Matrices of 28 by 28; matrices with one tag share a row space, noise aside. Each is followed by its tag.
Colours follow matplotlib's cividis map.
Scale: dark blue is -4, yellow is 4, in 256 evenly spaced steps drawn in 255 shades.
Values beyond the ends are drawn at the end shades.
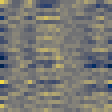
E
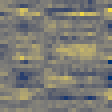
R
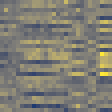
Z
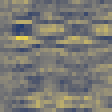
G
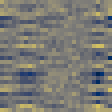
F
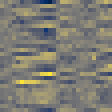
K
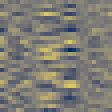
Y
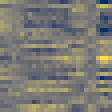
Z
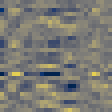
Y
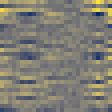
F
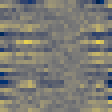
F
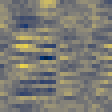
K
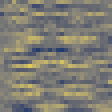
G
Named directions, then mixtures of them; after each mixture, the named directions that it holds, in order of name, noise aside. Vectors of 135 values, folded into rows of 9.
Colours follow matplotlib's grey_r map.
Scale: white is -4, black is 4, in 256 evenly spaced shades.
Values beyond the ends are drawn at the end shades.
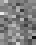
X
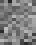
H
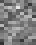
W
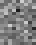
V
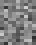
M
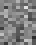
M.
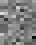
M, X.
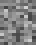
M.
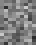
M.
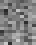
M, V.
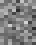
V.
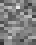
W.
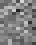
V, W.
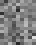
V, X.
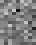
V.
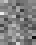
X.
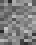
H.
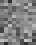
H, M.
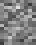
W.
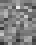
M, W.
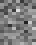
V.
